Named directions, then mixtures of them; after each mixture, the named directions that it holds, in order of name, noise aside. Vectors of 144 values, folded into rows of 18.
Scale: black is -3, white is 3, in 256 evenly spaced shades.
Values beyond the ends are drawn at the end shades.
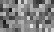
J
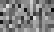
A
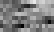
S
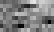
S.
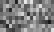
A, J, S.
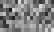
J.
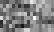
A, S.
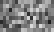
A, J, S.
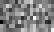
A, J, S.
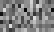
A.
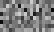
A.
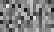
A.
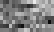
S.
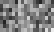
J.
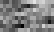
S.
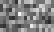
J, S.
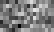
A, J, S.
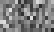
A, J.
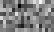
A, J, S.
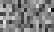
A, J.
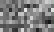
A, J, S.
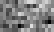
J, S.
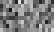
J.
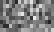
A, J, S.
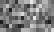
A, J, S.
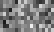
J.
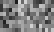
J.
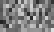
A, J.
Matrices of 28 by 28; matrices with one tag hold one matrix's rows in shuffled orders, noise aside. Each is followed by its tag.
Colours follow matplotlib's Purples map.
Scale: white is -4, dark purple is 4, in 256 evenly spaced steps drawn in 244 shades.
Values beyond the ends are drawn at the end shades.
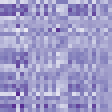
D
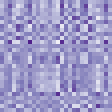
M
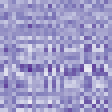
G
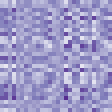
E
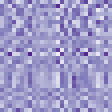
M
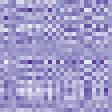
G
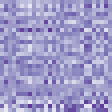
G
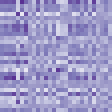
D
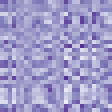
E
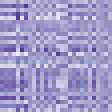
D
